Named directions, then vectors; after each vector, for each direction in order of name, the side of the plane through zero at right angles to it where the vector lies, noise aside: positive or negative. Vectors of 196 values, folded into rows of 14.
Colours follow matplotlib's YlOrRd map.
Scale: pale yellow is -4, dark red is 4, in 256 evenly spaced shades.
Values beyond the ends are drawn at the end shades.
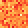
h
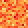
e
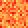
negative, negative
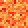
negative, negative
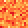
negative, negative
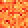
negative, negative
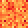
positive, negative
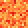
negative, negative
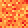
negative, positive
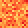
negative, positive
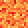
negative, negative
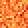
positive, negative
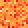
positive, positive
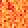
positive, negative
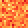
negative, positive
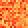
negative, negative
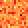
negative, negative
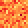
negative, negative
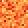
positive, negative
